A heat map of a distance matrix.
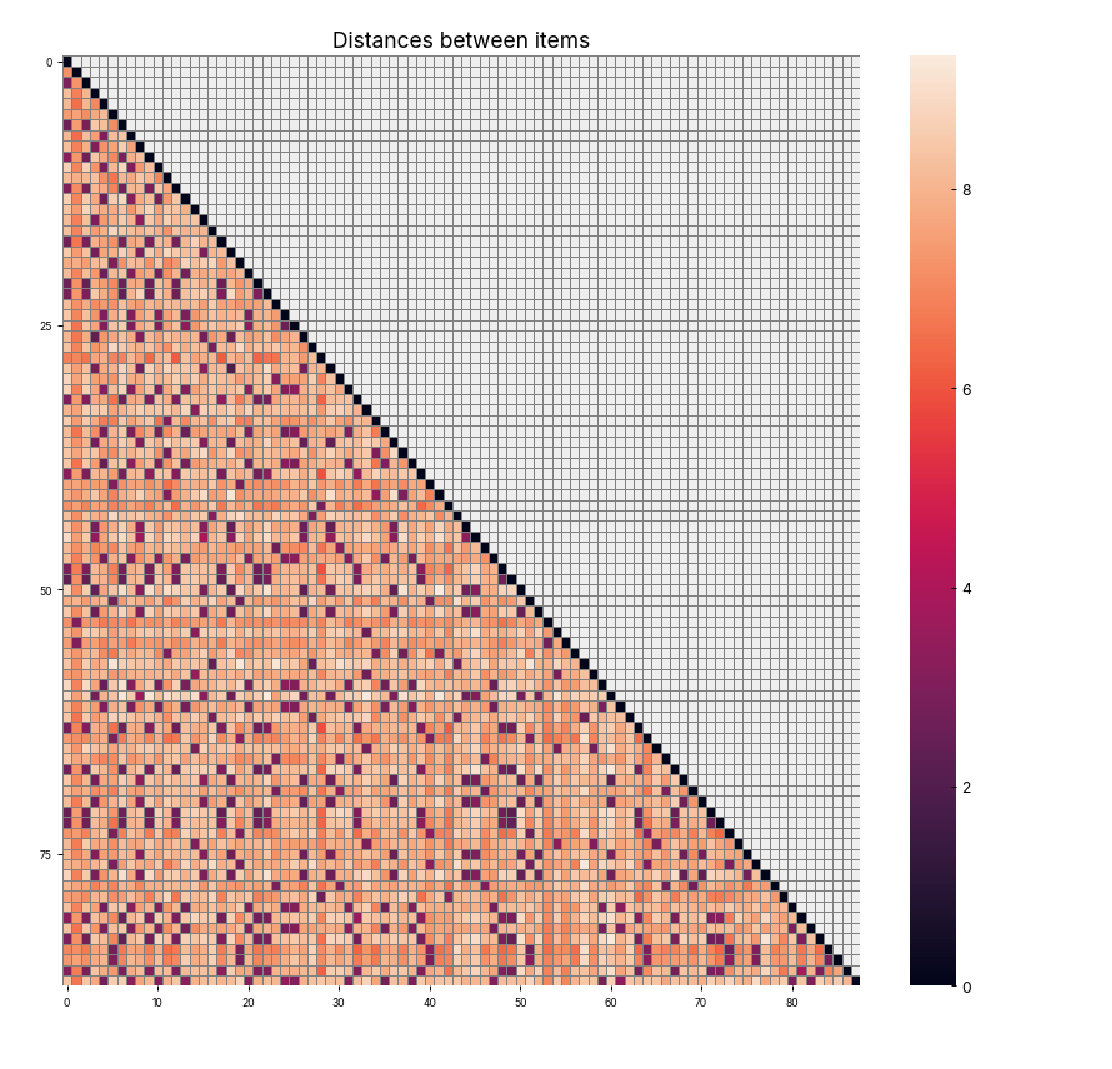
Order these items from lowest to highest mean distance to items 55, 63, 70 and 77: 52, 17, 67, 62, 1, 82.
52, 1, 17, 67, 82, 62
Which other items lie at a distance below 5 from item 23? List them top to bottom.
30, 46, 66, 69, 78
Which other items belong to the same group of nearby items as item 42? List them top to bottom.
28, 79
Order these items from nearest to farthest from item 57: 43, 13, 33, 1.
43, 1, 13, 33
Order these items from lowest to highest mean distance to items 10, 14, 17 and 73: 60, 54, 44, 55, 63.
63, 54, 55, 44, 60
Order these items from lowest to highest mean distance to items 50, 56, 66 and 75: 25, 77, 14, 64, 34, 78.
77, 78, 34, 64, 25, 14
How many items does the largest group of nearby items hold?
19
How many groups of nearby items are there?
10
